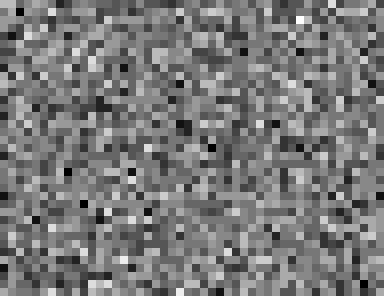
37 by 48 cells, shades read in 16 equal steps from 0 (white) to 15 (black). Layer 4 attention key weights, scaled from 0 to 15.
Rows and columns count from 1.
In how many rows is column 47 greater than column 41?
17
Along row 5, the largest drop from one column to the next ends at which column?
4
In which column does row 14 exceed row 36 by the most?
14
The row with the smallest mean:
33
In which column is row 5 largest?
2
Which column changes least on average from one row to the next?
22
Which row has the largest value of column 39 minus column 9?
20
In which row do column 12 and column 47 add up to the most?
11
